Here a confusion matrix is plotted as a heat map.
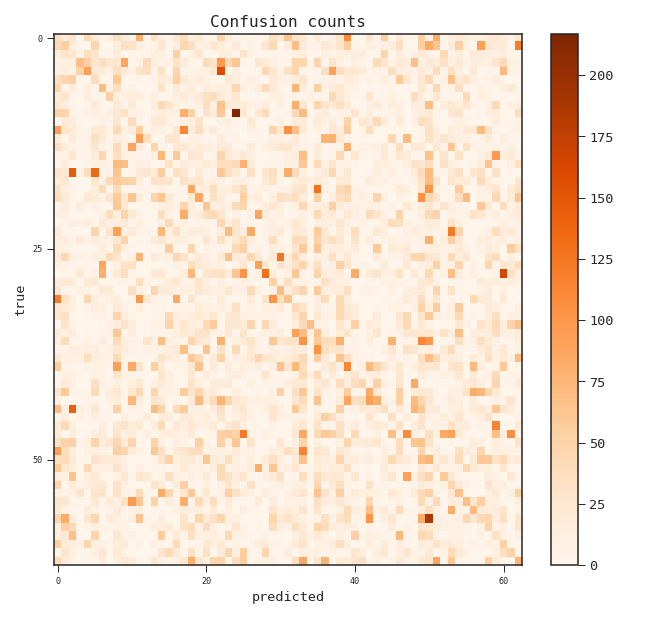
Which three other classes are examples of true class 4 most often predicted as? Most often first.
22, 37, 60
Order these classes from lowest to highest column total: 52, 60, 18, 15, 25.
52, 15, 60, 25, 18
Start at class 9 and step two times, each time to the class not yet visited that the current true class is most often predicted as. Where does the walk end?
50
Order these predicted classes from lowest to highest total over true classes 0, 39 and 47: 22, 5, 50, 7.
7, 5, 50, 22
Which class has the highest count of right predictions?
28
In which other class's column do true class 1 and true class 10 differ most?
62
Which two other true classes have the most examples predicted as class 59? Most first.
46, 14
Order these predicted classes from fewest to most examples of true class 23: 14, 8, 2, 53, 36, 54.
2, 36, 54, 14, 8, 53
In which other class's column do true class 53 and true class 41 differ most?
48
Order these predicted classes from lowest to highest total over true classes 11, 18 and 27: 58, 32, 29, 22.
22, 29, 58, 32
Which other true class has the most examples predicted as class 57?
1
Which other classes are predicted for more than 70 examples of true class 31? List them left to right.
0, 11, 16, 29
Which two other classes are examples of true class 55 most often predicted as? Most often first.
10, 17
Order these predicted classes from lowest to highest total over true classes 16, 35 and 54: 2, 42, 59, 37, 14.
42, 37, 59, 14, 2
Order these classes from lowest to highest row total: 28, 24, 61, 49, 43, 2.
2, 61, 24, 49, 43, 28
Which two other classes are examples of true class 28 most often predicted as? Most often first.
60, 25
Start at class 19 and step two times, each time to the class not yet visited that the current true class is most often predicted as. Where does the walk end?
33
